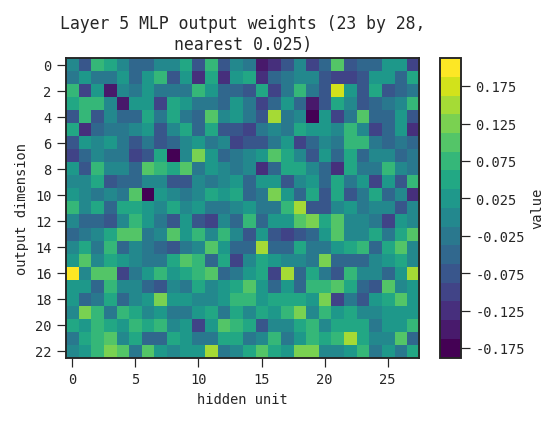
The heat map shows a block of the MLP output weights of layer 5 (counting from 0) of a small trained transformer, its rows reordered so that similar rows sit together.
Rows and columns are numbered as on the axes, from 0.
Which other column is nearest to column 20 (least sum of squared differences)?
26
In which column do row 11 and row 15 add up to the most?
18
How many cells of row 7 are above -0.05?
18
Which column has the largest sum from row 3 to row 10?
16
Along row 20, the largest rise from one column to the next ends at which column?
11
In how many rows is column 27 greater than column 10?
9
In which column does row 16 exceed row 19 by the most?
0
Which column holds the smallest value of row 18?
21
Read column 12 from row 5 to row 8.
-0.075 0 -0.05 0
